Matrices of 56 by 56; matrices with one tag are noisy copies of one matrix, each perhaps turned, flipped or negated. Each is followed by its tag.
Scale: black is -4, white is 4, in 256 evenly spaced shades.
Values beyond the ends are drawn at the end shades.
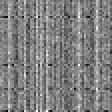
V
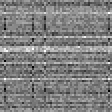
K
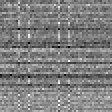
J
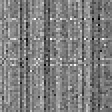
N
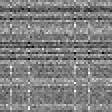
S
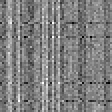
S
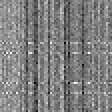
J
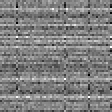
V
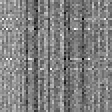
J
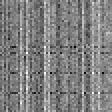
N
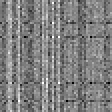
S
